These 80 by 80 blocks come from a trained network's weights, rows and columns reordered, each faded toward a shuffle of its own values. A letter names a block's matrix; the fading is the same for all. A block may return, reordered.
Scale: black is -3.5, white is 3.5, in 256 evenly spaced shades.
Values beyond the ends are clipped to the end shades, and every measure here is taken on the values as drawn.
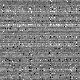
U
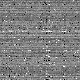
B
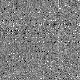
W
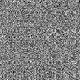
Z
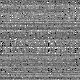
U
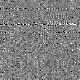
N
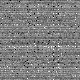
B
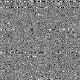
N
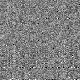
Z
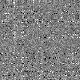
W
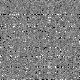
W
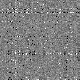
W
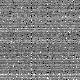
U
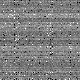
B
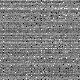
U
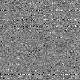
N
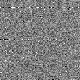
Z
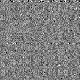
Z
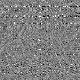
N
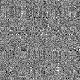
Z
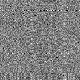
Z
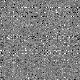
W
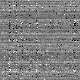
B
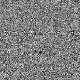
Z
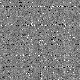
W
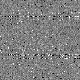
N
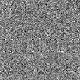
Z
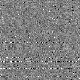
N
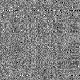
Z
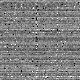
B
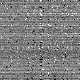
U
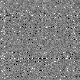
W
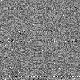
Z
